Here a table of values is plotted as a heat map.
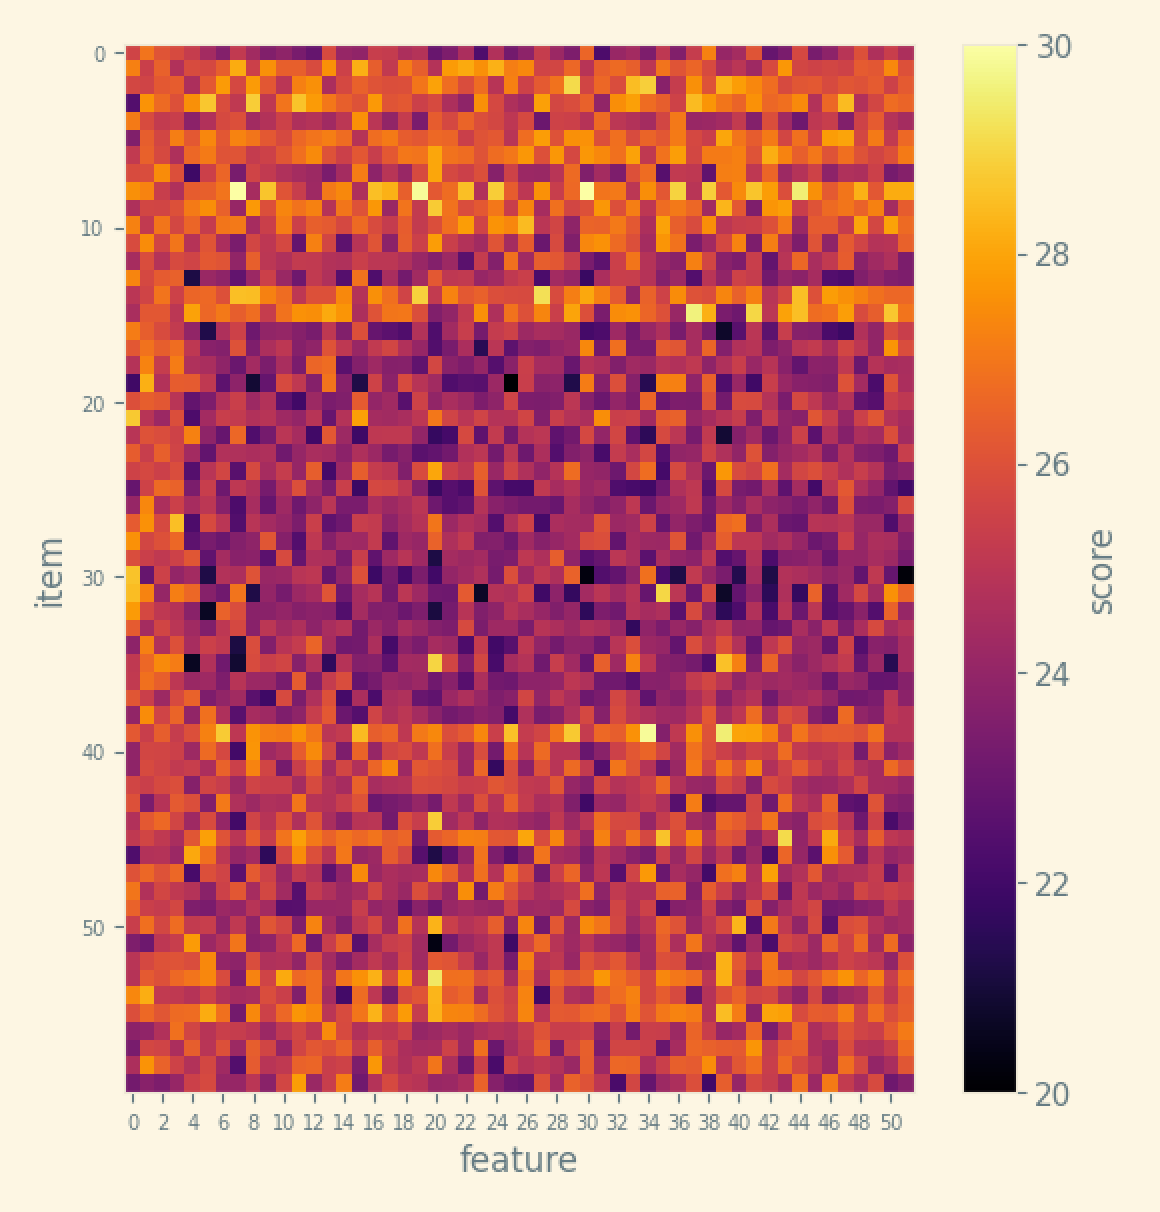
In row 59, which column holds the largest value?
11
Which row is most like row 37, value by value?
29
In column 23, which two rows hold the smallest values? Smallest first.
31, 17
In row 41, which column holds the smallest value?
24
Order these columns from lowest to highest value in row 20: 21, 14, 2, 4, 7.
4, 14, 21, 7, 2
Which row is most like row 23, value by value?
49
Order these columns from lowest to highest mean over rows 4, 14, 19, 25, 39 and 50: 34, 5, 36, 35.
34, 35, 5, 36
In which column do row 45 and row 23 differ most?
35
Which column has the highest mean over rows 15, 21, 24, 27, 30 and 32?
0
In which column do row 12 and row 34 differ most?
25
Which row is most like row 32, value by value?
16
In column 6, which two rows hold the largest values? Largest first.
39, 2
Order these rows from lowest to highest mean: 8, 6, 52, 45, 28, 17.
28, 17, 52, 45, 6, 8
